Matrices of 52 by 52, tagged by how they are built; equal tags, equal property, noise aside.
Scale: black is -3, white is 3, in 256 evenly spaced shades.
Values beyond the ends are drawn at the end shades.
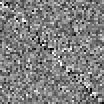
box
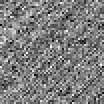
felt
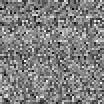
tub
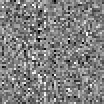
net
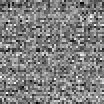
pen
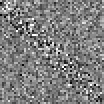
box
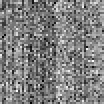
pen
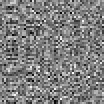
pen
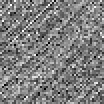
felt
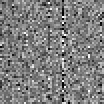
net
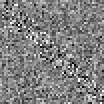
box
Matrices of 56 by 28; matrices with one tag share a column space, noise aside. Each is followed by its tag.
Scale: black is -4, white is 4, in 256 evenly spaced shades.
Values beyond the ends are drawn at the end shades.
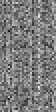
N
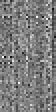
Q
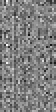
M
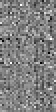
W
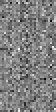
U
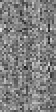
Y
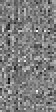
Y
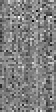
Q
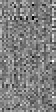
Q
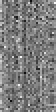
Q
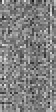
M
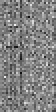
N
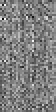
Q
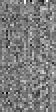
M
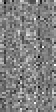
M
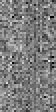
Q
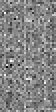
U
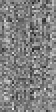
U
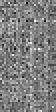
U
